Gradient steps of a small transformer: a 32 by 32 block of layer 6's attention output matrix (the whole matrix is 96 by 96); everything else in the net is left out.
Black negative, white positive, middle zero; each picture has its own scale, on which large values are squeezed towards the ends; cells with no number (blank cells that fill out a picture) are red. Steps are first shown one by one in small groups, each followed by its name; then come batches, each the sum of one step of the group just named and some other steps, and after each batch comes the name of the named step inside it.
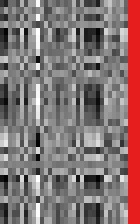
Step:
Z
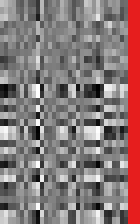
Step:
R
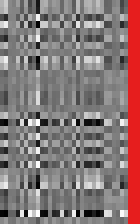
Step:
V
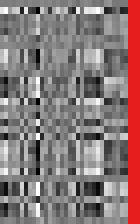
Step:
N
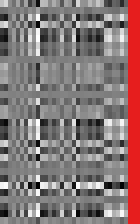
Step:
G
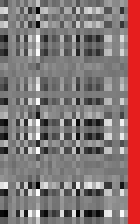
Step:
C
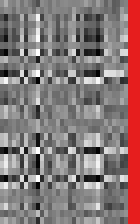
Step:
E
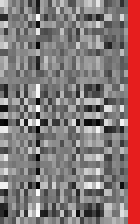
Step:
V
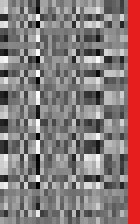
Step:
E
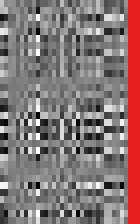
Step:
C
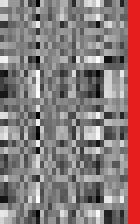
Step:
R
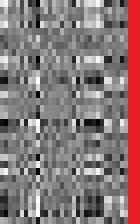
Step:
V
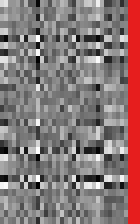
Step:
E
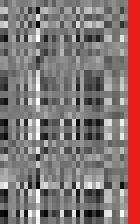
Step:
C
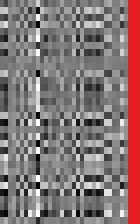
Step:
C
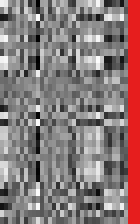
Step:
N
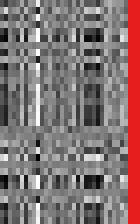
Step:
Z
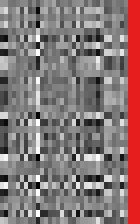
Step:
C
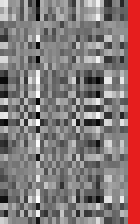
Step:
V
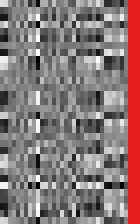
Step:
G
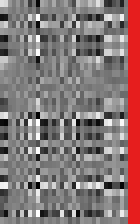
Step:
G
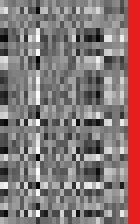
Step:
C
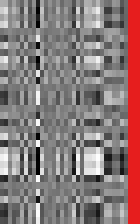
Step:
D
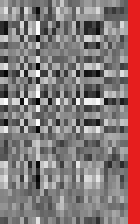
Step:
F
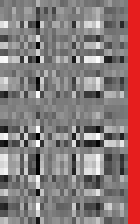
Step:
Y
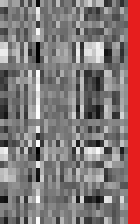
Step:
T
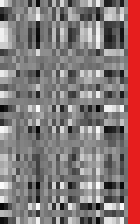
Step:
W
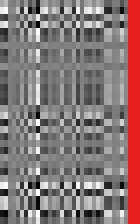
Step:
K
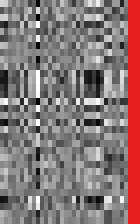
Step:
F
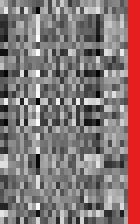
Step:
F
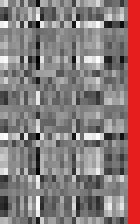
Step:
Y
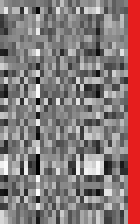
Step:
F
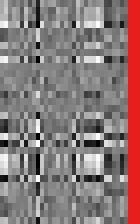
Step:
Y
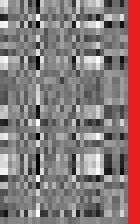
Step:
D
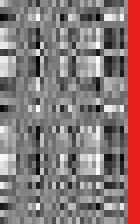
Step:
W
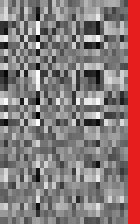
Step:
F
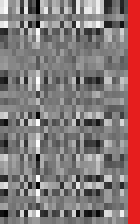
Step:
K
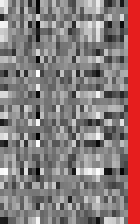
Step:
W
